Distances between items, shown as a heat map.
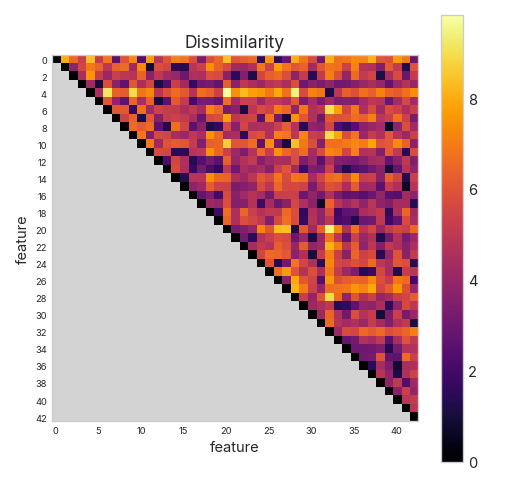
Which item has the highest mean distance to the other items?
4
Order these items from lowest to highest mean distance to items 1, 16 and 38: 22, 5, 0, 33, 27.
22, 5, 33, 27, 0
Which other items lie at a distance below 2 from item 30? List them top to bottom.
2, 21, 23, 38
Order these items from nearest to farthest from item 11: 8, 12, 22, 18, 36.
22, 36, 12, 8, 18
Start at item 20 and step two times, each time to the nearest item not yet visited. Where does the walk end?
21
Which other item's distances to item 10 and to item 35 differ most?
27
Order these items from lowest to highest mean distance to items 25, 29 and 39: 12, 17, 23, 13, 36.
13, 36, 12, 17, 23
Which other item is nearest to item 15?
41
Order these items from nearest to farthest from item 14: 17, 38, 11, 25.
11, 38, 17, 25
